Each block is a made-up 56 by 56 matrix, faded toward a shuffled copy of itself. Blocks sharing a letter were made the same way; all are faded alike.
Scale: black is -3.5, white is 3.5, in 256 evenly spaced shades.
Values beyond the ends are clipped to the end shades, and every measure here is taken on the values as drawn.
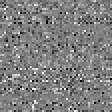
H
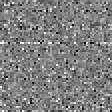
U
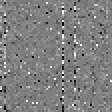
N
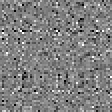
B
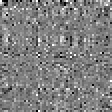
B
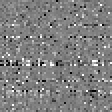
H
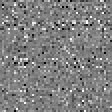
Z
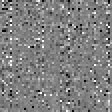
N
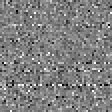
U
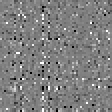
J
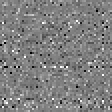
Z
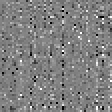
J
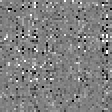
N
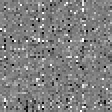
N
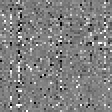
N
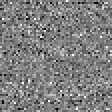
U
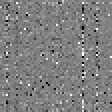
N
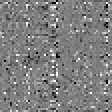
J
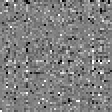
N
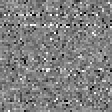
U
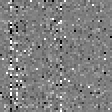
N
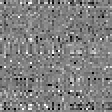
B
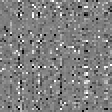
J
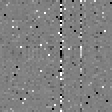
J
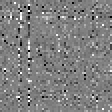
J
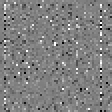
J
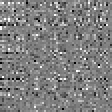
B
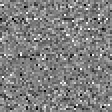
U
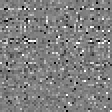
Z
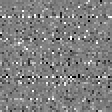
H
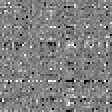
B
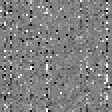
N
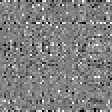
B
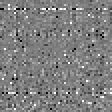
H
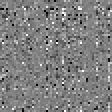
N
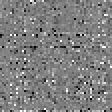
Z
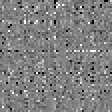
Z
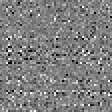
B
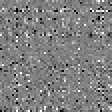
Z
